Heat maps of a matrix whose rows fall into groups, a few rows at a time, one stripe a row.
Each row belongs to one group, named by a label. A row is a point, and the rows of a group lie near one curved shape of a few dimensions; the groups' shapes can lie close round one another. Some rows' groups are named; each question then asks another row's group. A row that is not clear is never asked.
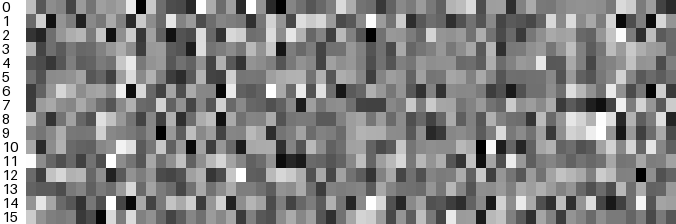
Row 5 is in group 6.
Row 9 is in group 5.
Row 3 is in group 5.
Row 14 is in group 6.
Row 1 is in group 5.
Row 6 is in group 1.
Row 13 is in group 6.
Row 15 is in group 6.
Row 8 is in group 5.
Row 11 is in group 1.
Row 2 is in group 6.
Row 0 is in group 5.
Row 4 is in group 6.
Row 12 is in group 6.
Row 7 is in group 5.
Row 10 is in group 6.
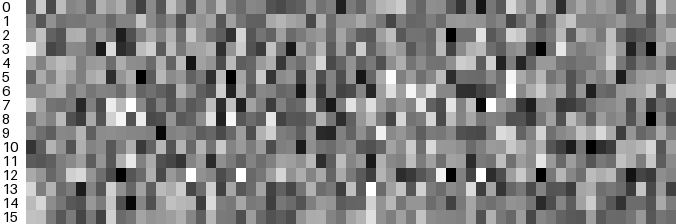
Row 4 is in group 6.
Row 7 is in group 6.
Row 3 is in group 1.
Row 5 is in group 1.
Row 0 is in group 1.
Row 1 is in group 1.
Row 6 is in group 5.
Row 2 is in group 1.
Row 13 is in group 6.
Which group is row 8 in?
1
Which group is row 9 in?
5
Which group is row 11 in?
6
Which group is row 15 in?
6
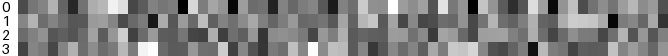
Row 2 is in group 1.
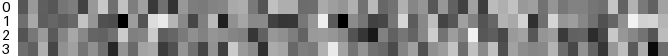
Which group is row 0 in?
6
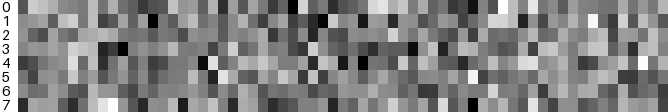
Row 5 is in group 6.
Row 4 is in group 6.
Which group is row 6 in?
5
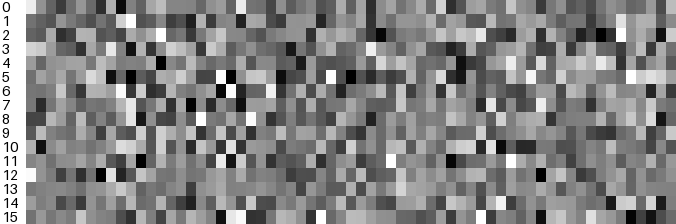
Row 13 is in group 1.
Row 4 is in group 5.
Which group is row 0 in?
1
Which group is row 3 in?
6
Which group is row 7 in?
6
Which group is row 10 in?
6
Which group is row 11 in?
1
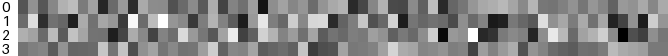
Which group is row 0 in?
1
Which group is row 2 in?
1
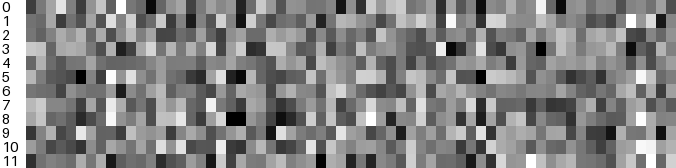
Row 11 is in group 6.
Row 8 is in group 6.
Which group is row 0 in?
1
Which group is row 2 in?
6
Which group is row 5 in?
6
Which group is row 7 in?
6
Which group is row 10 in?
6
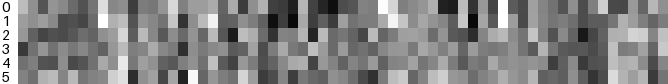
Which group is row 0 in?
1
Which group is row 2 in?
6
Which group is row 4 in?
6
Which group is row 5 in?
5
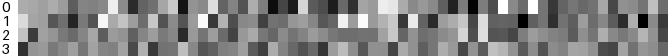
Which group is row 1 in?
6
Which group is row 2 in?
6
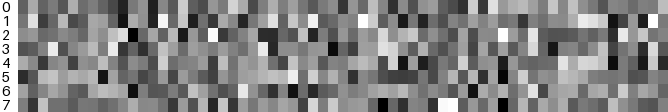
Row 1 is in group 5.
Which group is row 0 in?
6
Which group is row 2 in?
1
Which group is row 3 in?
1
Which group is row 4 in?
5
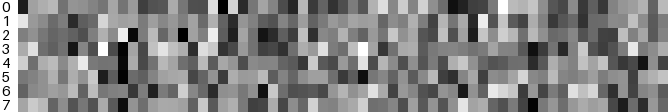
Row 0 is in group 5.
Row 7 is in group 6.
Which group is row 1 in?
6
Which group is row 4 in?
6
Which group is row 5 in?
6
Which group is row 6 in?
5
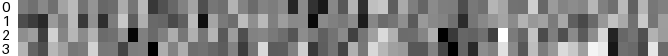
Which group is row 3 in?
5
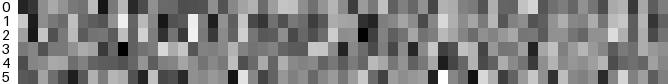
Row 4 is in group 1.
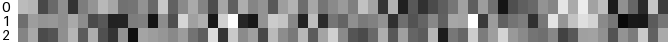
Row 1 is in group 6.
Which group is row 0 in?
5
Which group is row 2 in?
1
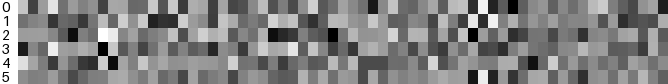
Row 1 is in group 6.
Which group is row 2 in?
1
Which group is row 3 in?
1
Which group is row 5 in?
6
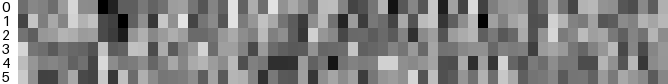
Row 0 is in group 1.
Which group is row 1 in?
6
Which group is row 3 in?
1
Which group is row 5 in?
1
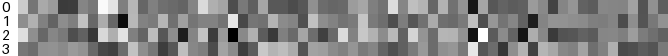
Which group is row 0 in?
1
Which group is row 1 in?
6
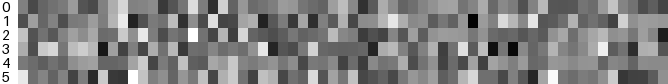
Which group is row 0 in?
6
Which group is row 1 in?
1
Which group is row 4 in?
6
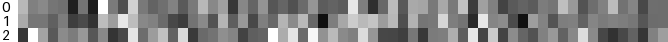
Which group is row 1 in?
6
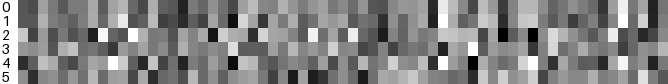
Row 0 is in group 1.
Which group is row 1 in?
1
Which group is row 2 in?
1
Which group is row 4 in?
1
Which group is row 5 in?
5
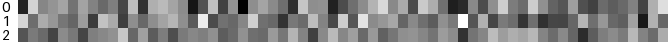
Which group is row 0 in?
5
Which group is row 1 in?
6
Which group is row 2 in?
6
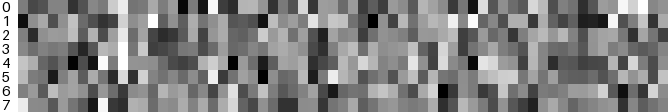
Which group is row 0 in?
6
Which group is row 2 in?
6
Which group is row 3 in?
6
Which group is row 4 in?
6
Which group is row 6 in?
1
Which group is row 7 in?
1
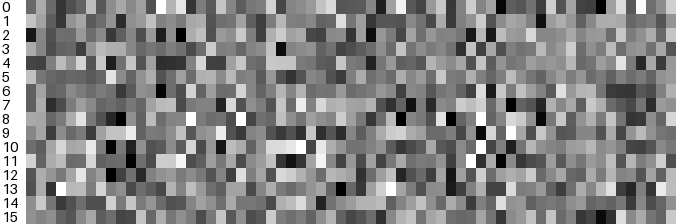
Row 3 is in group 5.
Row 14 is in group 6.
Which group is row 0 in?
5
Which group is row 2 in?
6
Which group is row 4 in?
6
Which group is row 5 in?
1
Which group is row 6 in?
6
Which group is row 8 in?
1
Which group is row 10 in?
1
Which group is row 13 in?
1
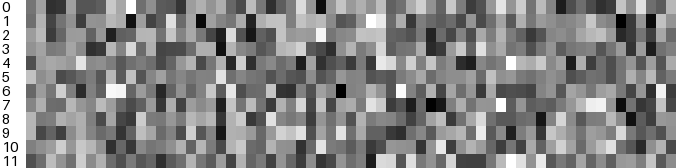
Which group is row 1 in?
5
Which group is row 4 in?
5
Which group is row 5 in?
1
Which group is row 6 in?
1
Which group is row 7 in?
5
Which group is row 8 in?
1
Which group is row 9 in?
1
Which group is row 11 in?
5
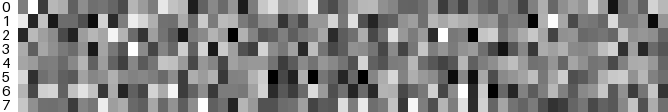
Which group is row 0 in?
5
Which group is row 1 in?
1
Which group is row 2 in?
1
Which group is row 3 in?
1
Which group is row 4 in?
6
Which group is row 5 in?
5
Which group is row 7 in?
6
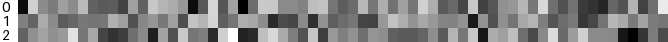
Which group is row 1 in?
5
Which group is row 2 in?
6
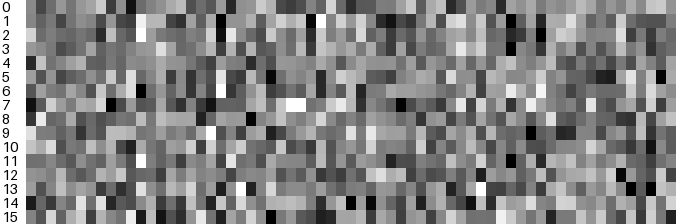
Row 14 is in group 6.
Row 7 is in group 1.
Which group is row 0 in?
6
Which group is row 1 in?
1
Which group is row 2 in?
1
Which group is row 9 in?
6
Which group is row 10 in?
6
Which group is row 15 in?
5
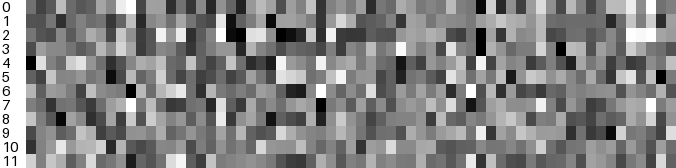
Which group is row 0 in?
6
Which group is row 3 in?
1
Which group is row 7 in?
6
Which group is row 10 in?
1
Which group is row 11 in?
6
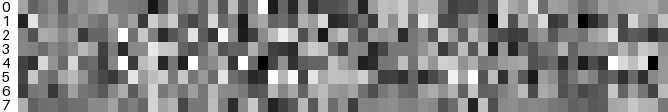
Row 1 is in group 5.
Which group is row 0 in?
5
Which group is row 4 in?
5
